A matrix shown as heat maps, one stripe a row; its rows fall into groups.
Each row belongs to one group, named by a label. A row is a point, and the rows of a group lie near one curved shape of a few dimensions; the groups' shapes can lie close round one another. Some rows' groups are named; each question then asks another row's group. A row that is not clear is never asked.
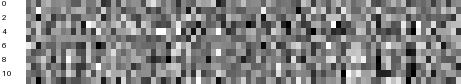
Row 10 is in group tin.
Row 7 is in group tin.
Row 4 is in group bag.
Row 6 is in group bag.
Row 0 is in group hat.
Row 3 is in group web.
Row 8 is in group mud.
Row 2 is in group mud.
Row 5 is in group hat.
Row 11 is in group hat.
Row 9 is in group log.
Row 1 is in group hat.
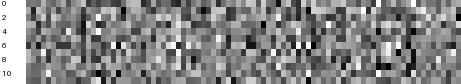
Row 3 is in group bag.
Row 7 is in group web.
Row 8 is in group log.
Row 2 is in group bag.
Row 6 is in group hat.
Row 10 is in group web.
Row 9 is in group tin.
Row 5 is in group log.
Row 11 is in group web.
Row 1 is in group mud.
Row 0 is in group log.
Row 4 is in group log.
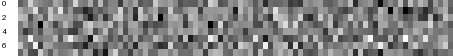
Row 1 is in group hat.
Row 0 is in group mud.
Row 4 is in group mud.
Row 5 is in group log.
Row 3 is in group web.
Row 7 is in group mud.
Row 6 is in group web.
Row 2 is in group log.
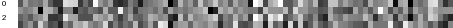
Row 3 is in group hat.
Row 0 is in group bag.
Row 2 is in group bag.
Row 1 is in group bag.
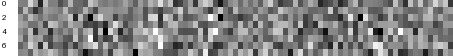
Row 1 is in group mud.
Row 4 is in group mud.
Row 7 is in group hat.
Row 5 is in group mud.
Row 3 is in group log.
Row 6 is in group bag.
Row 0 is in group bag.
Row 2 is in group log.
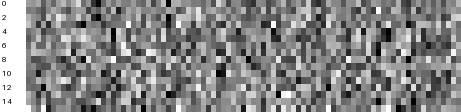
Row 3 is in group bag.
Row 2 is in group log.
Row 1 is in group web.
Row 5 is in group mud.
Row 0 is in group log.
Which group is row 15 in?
web
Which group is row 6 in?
mud
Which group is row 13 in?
log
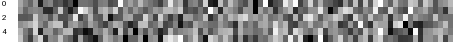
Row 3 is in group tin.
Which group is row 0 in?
bag
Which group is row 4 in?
web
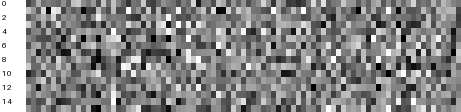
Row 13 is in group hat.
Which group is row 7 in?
bag
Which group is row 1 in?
bag
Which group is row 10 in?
web
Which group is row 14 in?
hat
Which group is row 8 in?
log
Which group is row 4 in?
hat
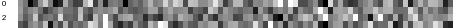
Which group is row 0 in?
mud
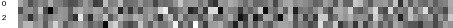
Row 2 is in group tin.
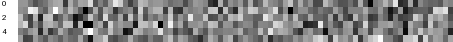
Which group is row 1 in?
hat
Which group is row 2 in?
bag
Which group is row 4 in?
log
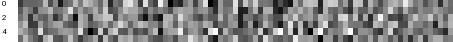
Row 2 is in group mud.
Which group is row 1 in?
web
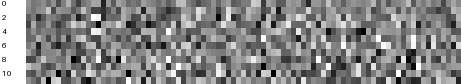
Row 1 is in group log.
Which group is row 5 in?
log
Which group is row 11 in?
bag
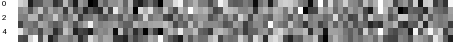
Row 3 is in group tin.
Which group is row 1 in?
hat
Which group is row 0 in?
bag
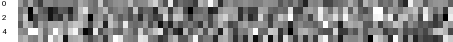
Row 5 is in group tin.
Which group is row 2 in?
bag
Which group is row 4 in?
hat
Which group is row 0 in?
bag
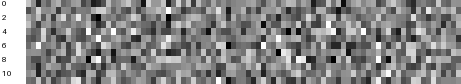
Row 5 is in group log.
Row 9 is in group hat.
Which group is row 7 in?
log
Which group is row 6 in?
log
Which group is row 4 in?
mud
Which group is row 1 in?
bag
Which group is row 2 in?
log
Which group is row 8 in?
mud
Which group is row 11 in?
log
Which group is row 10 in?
bag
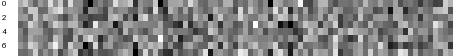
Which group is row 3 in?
hat
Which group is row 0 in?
log
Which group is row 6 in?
hat
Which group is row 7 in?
log
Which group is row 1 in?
hat
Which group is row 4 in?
mud
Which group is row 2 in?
log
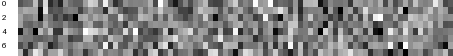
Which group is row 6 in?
hat
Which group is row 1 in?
log
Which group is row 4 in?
web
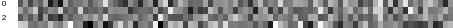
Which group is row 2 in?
bag
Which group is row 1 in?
web
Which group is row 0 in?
bag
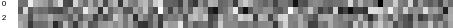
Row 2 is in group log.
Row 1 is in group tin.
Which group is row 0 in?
mud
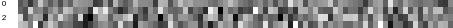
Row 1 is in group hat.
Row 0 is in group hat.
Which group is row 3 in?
web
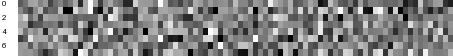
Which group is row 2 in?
log
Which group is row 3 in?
bag
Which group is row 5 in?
hat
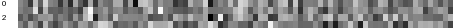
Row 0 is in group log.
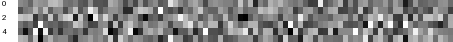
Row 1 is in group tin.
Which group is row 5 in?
web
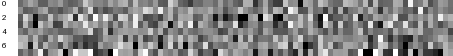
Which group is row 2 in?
web
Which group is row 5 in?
hat
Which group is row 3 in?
web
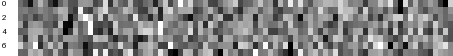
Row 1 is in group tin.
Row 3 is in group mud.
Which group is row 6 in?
web
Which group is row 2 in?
web
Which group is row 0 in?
hat
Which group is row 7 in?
hat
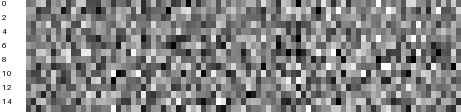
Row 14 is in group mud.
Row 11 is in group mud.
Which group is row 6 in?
log
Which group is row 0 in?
log
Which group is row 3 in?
mud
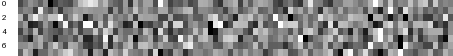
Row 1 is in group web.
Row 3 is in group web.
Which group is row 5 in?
hat
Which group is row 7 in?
mud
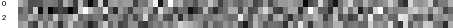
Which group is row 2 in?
log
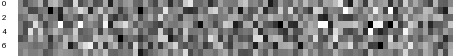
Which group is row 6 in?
web
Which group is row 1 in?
bag
